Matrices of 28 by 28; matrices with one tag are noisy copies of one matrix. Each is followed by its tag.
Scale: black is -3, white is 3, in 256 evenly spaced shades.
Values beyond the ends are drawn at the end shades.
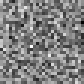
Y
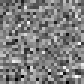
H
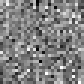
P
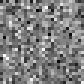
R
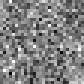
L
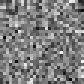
R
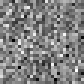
Y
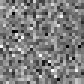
Y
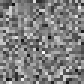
H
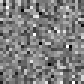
P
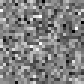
Y
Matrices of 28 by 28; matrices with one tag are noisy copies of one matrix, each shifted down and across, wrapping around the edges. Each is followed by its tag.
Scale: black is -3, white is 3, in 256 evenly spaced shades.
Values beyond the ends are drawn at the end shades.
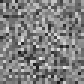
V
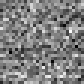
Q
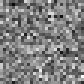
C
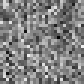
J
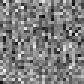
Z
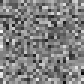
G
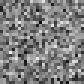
Q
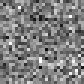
C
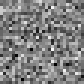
Q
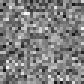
Q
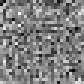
G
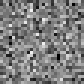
G
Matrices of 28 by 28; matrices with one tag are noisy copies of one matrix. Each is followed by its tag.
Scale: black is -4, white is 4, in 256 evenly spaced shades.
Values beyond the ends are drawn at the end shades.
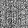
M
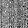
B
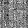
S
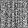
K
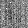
M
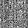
S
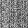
B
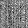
M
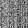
B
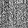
S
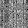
S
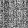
S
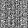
K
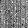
M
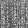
M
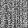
K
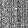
B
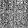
S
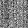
S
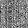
M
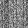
S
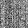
M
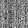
M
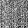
B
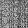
B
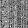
B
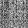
S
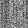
S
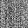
M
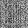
M
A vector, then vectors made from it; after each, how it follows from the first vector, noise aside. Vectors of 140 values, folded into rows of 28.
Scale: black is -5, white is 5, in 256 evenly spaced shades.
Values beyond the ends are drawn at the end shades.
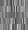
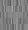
reversed, negated, shrunk.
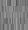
reversed, negated, shrunk.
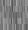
reversed, shrunk.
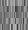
sign-scrambled.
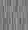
reversed, negated, shrunk.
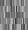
copied.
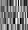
wrapped around, negated, scaled up.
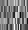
wrapped around, negated, scaled up.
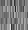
sign-scrambled.
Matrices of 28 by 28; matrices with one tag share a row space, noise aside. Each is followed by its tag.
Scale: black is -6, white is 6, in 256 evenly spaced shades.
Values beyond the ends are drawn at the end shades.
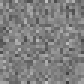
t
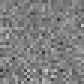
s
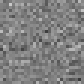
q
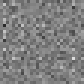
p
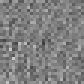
s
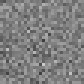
s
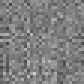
s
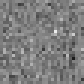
p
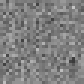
p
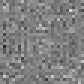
p
